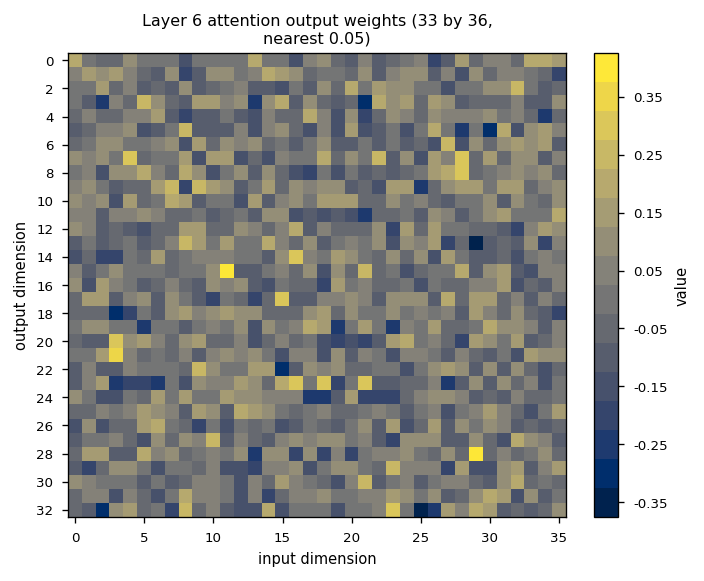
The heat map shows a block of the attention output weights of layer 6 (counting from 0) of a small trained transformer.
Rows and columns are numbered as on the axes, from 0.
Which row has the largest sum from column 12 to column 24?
23
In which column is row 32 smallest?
25
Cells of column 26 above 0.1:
8
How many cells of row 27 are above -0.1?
26
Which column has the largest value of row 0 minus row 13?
34
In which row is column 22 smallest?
24
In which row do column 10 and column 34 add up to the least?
4
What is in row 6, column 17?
0
